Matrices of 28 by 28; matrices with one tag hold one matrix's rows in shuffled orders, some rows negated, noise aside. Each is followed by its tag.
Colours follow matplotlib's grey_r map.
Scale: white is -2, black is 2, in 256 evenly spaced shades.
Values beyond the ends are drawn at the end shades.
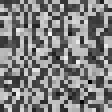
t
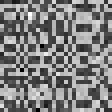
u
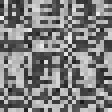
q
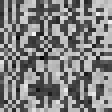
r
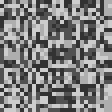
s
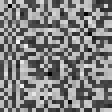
r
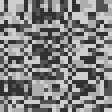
q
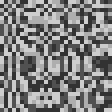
r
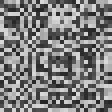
s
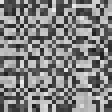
u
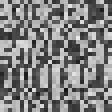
t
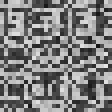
q
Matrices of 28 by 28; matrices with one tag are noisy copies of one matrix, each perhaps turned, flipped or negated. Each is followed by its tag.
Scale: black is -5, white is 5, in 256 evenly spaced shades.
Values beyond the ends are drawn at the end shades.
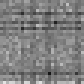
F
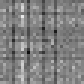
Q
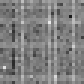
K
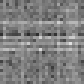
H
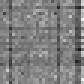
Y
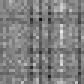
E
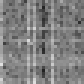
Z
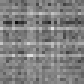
Q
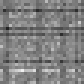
K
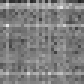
Y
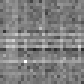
H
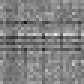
H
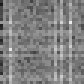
F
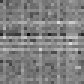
H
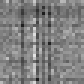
H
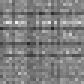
Q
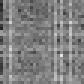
F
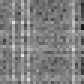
F
